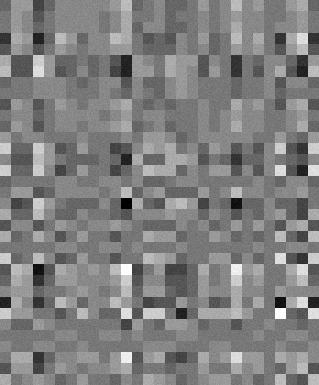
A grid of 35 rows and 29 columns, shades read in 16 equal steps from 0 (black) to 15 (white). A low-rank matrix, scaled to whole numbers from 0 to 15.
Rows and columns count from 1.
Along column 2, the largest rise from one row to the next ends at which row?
25
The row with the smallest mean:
19
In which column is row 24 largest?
26
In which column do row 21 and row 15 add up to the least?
12
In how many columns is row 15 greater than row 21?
11
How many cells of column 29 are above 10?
7
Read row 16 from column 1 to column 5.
12 6 6 12 8
